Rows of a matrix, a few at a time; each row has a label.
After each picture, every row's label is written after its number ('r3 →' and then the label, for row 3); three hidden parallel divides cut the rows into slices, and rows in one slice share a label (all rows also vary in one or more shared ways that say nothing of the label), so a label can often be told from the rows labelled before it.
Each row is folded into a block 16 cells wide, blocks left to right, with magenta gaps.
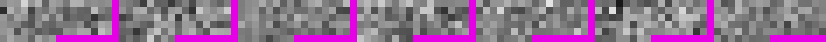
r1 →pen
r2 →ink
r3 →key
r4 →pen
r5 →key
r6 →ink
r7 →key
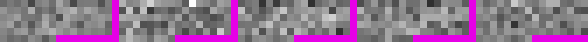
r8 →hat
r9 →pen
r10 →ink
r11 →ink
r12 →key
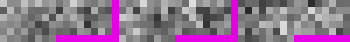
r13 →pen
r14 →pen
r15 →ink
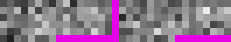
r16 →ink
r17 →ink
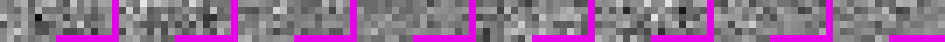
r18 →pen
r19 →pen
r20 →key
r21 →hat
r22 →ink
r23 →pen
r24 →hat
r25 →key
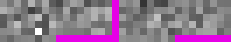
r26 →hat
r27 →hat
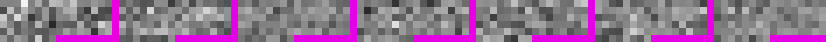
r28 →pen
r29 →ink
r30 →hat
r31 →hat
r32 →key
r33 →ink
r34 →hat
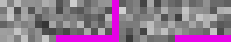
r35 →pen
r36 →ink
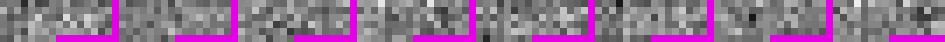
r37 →ink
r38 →hat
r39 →key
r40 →pen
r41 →ink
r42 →ink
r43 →key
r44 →pen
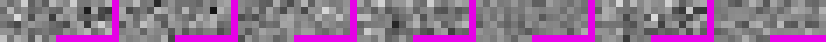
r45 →pen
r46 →hat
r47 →hat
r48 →pen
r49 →key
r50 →pen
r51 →hat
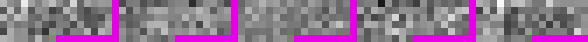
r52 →pen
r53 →ink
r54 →key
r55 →ink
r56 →pen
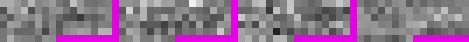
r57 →key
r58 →pen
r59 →pen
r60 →hat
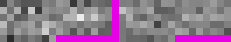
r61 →ink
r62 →hat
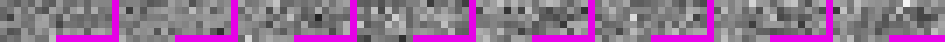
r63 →hat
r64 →hat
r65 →key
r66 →ink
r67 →pen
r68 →hat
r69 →pen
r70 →pen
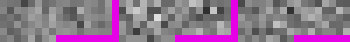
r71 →hat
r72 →key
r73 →hat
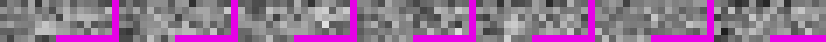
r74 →ink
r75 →ink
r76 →ink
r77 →hat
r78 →ink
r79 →key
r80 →ink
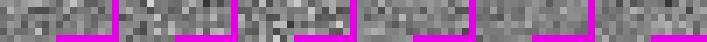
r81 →key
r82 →hat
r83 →key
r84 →key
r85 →hat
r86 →hat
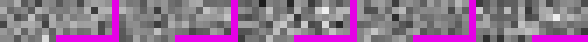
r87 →hat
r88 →hat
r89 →ink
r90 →key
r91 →ink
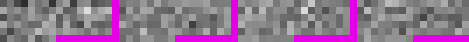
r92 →ink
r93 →key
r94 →key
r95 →key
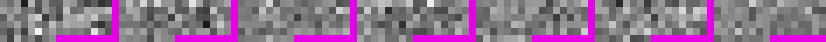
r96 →ink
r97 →pen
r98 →hat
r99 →pen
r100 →key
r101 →ink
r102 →key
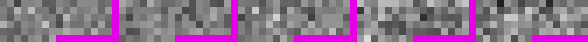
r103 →hat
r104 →hat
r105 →hat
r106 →pen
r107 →ink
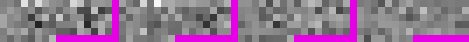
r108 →pen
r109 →pen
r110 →key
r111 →hat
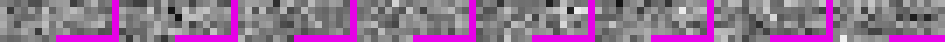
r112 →hat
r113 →ink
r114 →key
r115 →key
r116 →ink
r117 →ink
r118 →pen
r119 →pen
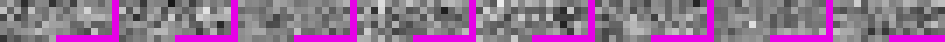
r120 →ink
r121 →ink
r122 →key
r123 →pen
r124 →pen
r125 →ink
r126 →hat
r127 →pen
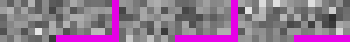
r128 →hat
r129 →key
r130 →pen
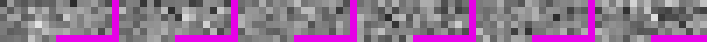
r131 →ink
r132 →ink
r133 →key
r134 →key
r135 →key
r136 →pen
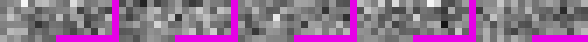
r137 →pen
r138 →ink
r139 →hat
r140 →pen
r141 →pen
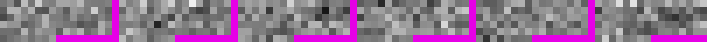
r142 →key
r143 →pen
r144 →pen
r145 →ink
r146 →hat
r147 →pen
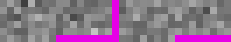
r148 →hat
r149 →key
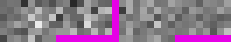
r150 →ink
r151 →key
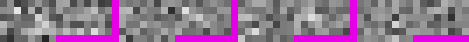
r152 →ink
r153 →hat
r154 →key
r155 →key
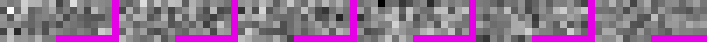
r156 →pen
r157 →pen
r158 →pen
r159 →ink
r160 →ink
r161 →key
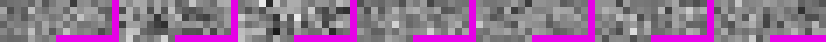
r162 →hat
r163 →pen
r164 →pen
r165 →hat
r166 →hat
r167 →hat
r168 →key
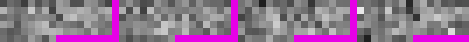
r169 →ink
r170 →ink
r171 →ink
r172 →ink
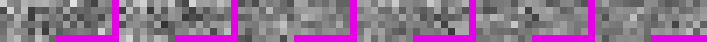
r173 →pen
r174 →pen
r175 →hat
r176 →pen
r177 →hat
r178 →hat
